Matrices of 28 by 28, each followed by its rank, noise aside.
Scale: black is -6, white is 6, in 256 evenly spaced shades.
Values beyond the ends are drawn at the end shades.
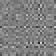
two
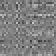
three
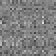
four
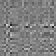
three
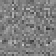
six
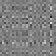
two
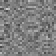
four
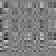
two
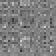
three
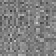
four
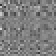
three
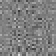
four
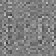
four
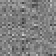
four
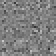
six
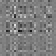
two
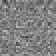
six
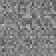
six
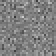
six
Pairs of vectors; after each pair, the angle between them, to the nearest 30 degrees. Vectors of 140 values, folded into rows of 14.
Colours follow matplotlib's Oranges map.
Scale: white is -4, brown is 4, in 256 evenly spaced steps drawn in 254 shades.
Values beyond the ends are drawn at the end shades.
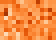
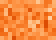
120 degrees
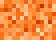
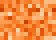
90 degrees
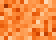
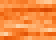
90 degrees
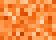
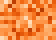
90 degrees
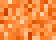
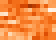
120 degrees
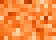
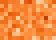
30 degrees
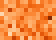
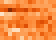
60 degrees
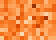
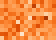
30 degrees
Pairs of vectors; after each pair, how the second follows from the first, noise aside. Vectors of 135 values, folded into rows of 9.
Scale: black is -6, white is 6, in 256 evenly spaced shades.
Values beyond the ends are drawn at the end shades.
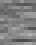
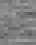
negated, shrunk.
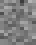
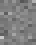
wrapped around, negated, partly zeroed.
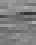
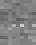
wrapped around, negated, partly zeroed.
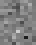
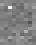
reversed, negated, partly zeroed.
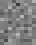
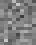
negated.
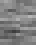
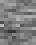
copied.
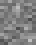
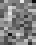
wrapped around, scaled up.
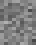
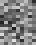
wrapped around, scaled up.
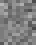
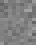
negated, shrunk.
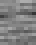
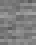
negated, shrunk.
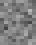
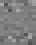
negated, partly zeroed.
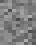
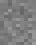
negated, shrunk.
